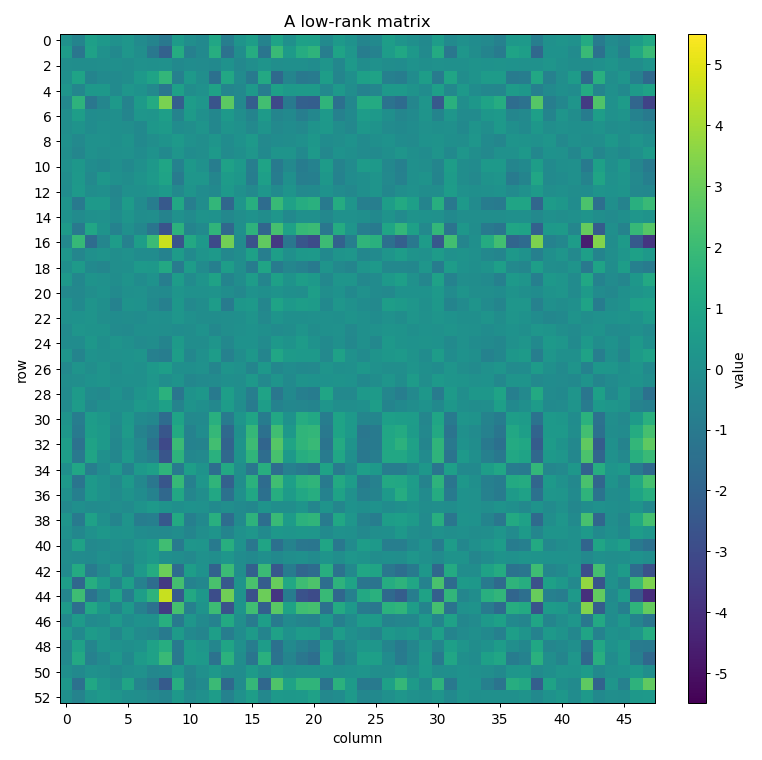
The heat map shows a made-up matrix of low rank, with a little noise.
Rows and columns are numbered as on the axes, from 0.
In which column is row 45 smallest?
8
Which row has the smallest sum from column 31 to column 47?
44
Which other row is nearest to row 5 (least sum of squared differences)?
42
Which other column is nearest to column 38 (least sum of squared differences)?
43
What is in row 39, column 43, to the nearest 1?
0
